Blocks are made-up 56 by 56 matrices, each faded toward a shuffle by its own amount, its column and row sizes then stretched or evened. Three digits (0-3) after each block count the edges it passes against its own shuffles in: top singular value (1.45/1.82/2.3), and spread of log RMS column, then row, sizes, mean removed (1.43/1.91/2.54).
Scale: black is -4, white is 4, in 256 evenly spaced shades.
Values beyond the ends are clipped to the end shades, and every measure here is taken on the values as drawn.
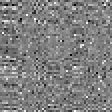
3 1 1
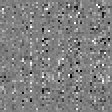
0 3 2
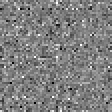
0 0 2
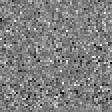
0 0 2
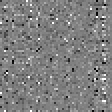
1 2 0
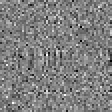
2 1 0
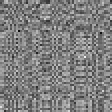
3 1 0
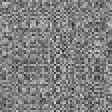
3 2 0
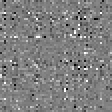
1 2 2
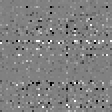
0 2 3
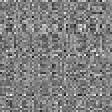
3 2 3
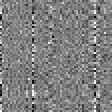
3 3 0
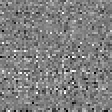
1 1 2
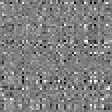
3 2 3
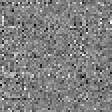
1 2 1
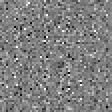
1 2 0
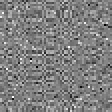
3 0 0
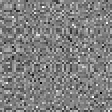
3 0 0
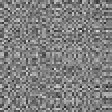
3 2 2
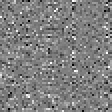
2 1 0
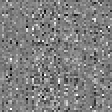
2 3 0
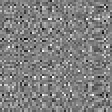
3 1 2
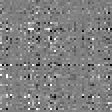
1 3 3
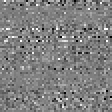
0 1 3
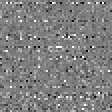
1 1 3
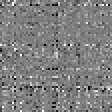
2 2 3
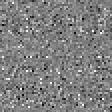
0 0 2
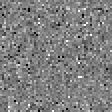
0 1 1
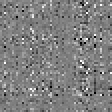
1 3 2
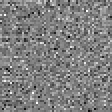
2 0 0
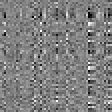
3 3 2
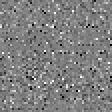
0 0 2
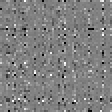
1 3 2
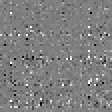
0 2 2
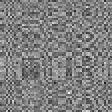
3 2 1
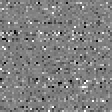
0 0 3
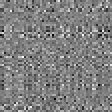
3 0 3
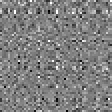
3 2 2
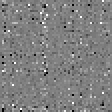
0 2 2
